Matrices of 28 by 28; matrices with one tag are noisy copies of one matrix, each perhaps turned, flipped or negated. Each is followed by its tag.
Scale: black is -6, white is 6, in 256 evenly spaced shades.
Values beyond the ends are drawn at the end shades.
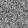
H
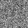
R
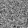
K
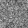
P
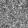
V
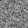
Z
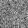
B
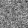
H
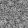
V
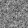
Z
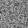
K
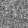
R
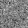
B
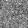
R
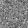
P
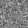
H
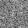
R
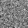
K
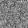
V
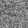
R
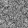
V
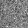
K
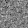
H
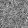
B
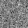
B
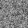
R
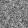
V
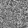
K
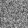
K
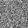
K
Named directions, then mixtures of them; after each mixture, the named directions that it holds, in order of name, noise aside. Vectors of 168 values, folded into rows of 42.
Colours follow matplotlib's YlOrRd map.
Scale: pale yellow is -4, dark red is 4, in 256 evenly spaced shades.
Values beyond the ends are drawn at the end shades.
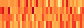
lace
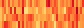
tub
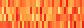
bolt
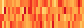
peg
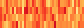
tub.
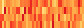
peg.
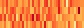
bolt, lace.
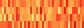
bolt.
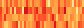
tub.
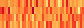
lace.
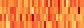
bolt, lace.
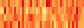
peg, tub.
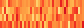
bolt.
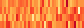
bolt, lace.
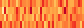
bolt, peg.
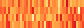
bolt, lace.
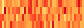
peg.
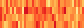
tub.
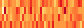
bolt, peg.
